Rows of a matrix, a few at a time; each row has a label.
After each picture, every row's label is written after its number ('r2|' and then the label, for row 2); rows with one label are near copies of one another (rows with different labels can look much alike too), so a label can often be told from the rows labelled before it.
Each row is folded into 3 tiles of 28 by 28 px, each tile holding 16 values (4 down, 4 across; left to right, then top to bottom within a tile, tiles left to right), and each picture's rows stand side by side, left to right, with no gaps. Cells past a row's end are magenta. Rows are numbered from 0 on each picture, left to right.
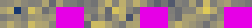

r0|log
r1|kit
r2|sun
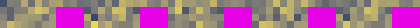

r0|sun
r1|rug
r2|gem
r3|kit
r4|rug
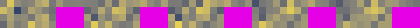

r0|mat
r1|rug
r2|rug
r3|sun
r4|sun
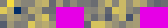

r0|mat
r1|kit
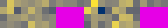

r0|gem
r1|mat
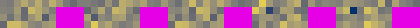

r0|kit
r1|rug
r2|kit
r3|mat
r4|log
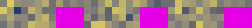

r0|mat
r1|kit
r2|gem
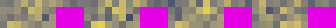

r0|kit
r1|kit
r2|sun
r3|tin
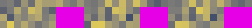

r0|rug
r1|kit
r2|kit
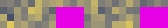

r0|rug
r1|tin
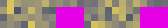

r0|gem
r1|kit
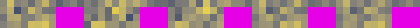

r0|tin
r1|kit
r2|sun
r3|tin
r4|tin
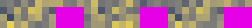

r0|rug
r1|tin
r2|rug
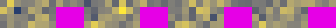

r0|mat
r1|sun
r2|kit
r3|rug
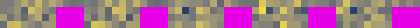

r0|kit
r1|kit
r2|log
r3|gem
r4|mat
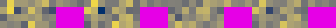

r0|gem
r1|mat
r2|rug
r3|mat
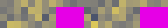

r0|kit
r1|rug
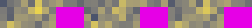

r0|sun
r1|rug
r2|sun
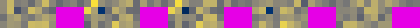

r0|tin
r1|mat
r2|mat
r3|log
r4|kit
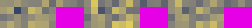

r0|log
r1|tin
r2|tin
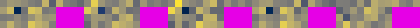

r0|log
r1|mat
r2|mat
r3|log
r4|rug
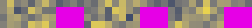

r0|tin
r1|kit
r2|sun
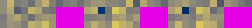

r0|tin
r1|log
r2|log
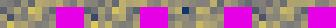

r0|rug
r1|rug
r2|log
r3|rug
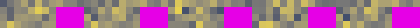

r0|sun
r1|rug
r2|gem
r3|kit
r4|rug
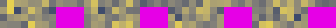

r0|gem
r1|tin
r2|rug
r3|kit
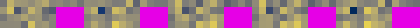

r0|gem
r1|log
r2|tin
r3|tin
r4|log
